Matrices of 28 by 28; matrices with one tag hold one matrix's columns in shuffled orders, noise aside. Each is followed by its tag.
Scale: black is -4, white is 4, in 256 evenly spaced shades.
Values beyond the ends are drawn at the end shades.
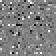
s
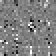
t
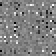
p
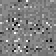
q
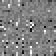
t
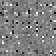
p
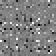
q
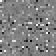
q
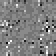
t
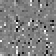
t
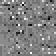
s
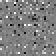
s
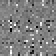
t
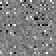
s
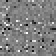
q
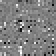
t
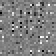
p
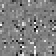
t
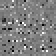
q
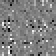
t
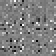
q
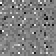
s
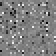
p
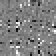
t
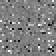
q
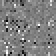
t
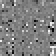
t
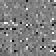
q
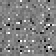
q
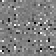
q
